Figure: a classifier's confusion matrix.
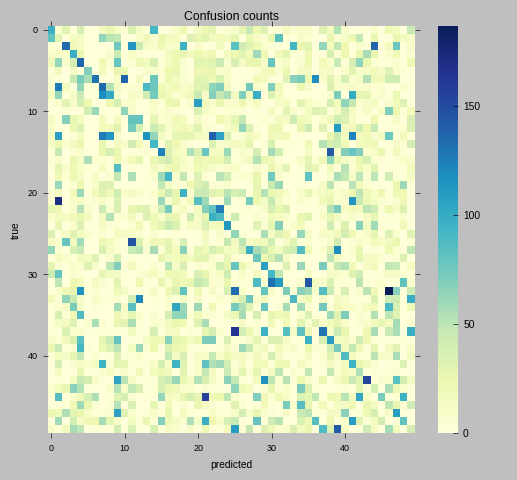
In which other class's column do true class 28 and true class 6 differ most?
10
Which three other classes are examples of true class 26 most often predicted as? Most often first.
11, 2, 4
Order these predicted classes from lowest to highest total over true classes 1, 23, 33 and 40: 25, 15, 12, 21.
15, 21, 25, 12
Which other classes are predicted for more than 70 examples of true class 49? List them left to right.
25, 37, 39
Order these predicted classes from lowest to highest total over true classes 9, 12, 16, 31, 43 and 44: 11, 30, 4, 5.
5, 11, 4, 30
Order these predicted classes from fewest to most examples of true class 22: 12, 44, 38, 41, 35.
35, 41, 12, 44, 38
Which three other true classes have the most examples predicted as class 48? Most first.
45, 31, 19
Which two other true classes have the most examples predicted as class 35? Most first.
31, 38
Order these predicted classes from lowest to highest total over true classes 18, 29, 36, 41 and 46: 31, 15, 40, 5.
31, 5, 15, 40
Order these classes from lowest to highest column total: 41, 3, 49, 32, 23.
49, 32, 23, 3, 41
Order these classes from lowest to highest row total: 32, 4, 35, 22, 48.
35, 4, 22, 48, 32
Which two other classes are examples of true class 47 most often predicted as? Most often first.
9, 40
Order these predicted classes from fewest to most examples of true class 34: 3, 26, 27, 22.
22, 27, 26, 3
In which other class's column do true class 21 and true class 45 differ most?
41
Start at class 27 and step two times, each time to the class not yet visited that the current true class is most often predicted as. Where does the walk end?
4
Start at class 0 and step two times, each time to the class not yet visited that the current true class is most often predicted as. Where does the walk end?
37
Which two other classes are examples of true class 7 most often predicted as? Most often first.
1, 13
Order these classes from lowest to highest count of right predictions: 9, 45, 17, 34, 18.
17, 9, 18, 34, 45
